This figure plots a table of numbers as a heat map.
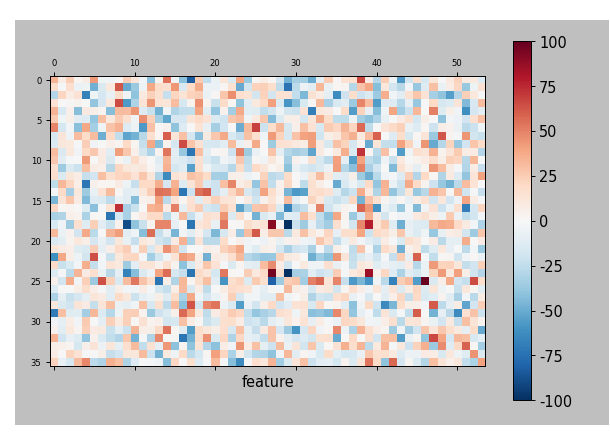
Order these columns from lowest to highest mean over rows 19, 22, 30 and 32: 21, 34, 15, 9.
15, 34, 21, 9
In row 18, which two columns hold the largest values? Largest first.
27, 39
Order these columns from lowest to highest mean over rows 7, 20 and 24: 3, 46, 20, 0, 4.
0, 20, 46, 4, 3
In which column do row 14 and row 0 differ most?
19
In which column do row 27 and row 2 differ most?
35
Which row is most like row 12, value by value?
5
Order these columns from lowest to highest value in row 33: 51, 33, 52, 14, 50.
33, 52, 50, 14, 51
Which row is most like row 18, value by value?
24
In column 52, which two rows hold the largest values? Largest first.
25, 34
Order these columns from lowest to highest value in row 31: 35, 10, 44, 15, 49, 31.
44, 31, 15, 49, 10, 35
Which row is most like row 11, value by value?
10
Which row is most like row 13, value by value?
2
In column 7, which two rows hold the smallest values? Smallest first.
17, 4
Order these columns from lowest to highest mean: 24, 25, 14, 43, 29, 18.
29, 43, 24, 25, 14, 18
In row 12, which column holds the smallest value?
14
